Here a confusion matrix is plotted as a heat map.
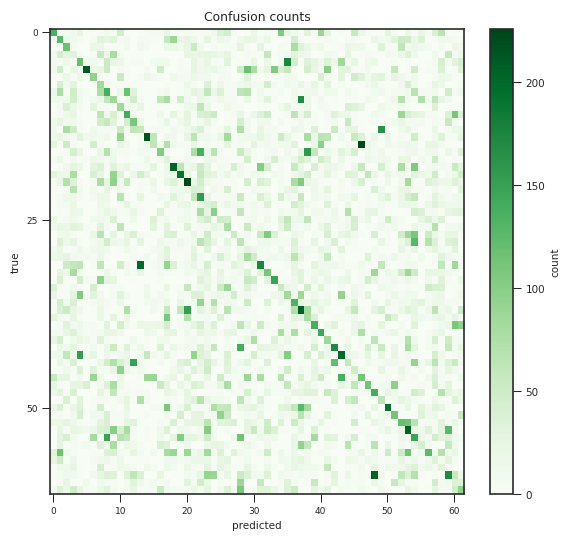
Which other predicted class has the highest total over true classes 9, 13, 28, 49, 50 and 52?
37
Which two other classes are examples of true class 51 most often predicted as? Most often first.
25, 37
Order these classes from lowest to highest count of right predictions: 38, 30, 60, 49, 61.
60, 30, 49, 38, 61
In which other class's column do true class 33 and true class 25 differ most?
7
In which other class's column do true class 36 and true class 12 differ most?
22
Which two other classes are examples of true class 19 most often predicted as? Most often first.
9, 3
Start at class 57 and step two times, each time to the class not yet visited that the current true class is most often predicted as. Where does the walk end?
18
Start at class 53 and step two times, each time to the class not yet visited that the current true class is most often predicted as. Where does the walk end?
48
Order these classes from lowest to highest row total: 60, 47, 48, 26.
60, 26, 48, 47
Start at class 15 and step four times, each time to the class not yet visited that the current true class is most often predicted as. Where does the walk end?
35
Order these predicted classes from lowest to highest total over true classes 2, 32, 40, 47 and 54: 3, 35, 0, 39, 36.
0, 35, 39, 3, 36
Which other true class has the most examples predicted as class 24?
59
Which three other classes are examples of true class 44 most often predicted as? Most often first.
12, 42, 54
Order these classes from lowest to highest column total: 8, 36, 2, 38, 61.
61, 2, 38, 8, 36
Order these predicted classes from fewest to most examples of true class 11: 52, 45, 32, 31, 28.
45, 28, 31, 32, 52
